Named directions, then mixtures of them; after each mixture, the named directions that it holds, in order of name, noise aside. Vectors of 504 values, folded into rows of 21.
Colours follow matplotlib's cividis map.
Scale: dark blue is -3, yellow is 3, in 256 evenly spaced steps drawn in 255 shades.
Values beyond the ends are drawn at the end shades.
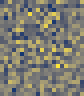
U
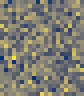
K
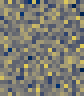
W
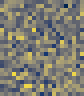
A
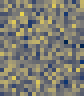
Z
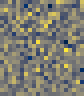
U, W, Z.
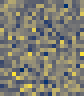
A.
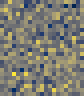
A, U, W.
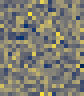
A, K, U.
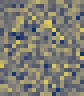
A, U.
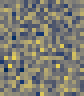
A, K, U.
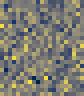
K, Z.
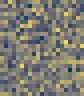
K, Z.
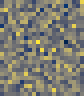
A, U, Z.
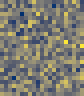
Z.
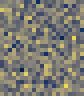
A, K, W.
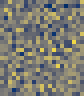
A, U.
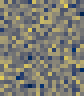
A, K, W.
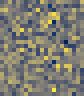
U, W, Z.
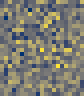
U.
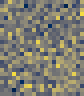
A, U.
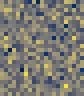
A, K, W.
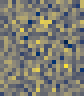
U, W, Z.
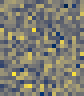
A.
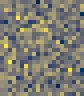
K, W, Z.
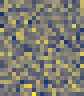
A, Z.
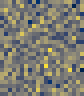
A, W, Z.
